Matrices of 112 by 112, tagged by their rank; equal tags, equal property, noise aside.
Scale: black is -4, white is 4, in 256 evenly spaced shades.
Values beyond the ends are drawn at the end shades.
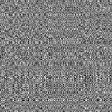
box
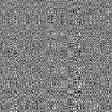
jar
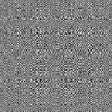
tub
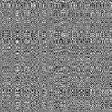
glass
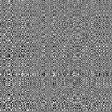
glass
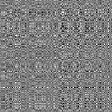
glass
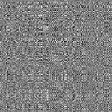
box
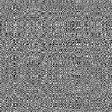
box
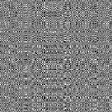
tub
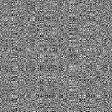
box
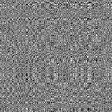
jar
